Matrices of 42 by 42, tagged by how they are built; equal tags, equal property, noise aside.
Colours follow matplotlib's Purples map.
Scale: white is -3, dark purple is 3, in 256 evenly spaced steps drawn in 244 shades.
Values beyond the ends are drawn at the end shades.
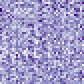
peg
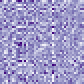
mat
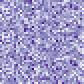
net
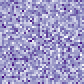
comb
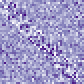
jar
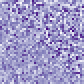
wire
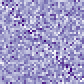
jar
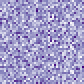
net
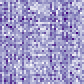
peg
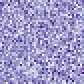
comb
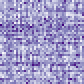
peg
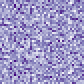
net
